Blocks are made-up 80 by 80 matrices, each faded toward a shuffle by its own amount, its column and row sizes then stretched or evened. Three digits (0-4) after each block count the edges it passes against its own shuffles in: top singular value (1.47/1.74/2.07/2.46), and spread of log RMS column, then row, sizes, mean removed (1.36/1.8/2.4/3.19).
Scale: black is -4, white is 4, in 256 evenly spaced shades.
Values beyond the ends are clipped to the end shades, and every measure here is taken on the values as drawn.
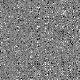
2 3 1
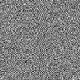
4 0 2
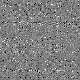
2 0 2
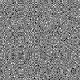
4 1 0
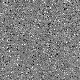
0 0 0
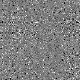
2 2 1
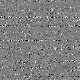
2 0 3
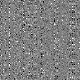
3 3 0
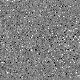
0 0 2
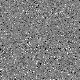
0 1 1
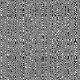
4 4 1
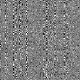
4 4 1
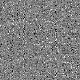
1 2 0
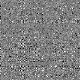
2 2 3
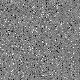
0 1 0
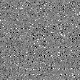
0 1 3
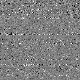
0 0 3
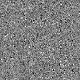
1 2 1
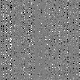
2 4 1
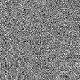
3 1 0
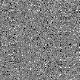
2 2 2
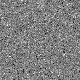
0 0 0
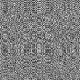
4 1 2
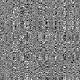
4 3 0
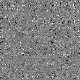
1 2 2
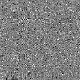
3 1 1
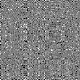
4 2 2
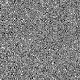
2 1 0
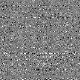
2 1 3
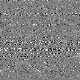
2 0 4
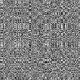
4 3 2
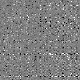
3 2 3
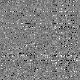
2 2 3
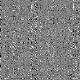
1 3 3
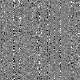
1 4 1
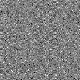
3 0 0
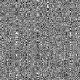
3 3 1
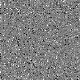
2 1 1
